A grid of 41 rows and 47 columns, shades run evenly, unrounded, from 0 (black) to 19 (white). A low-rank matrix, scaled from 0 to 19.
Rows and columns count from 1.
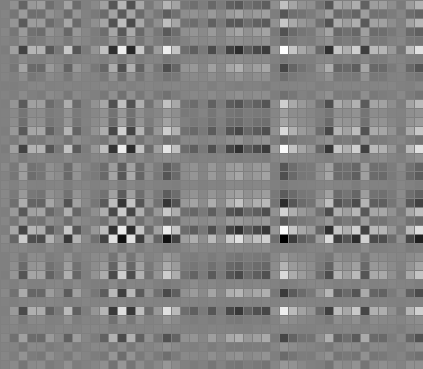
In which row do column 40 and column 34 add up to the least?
27
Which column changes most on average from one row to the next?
32
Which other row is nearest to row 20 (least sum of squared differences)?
4
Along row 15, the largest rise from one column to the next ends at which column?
14
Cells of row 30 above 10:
24
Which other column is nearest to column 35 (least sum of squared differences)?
31
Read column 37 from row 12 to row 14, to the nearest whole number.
6 9 8
